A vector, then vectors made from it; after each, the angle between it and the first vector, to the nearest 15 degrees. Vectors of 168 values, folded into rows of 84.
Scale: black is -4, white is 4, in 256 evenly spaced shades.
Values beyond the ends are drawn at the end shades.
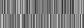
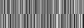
45 degrees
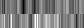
75 degrees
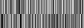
150 degrees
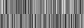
135 degrees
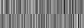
75 degrees
